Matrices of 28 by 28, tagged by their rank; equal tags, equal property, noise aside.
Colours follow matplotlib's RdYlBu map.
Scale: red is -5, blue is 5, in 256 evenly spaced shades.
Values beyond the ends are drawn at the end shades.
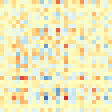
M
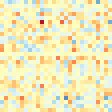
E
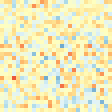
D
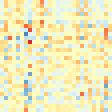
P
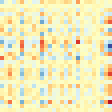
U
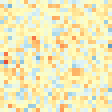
D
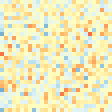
D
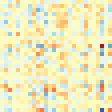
M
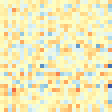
P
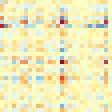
U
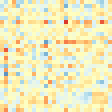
P
